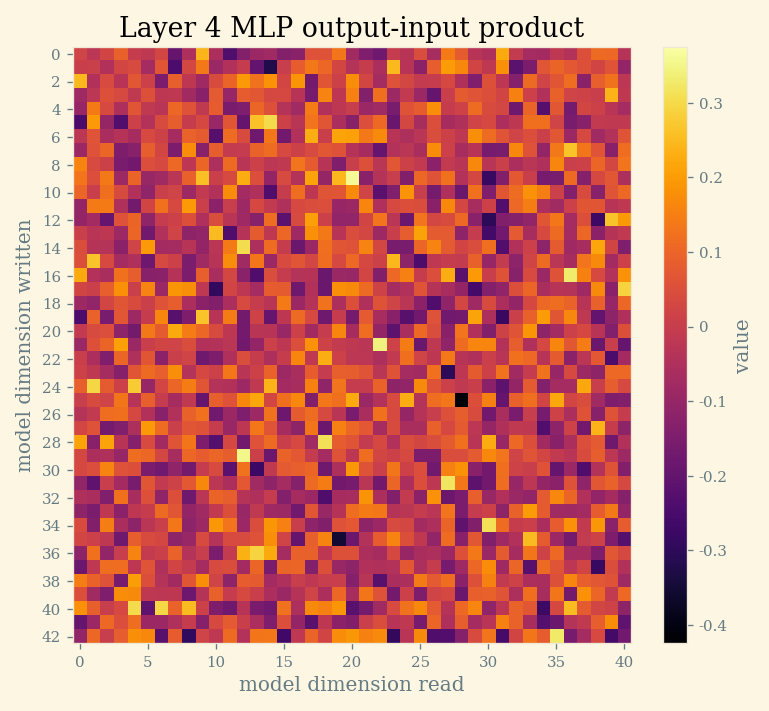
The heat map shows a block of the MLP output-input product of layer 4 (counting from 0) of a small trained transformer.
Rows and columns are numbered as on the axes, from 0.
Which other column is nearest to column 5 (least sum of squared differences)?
21
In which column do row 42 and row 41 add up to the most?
4
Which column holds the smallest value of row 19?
31
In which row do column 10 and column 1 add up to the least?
28
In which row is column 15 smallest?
42
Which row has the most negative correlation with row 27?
37
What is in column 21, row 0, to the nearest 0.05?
-0.15
